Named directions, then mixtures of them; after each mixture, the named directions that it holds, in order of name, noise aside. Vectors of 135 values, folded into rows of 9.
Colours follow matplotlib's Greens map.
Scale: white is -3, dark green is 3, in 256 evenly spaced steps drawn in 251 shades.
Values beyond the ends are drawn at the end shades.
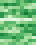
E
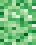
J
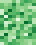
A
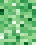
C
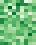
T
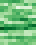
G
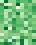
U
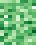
A, J.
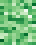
E, J.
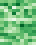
E, T.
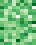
J.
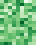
T.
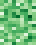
J.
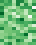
J.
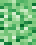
A, J.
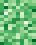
A, U.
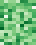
A, C, J.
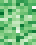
C, E, J.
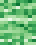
E, U.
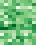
A, G, U.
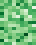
J.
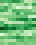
G.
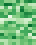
A, E, T.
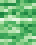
E.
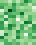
A.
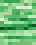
G.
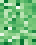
U.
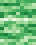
E.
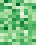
G, T, U.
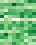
A, E.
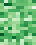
E, J, U.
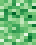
J.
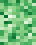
A, E.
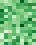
A, C, T.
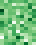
C.
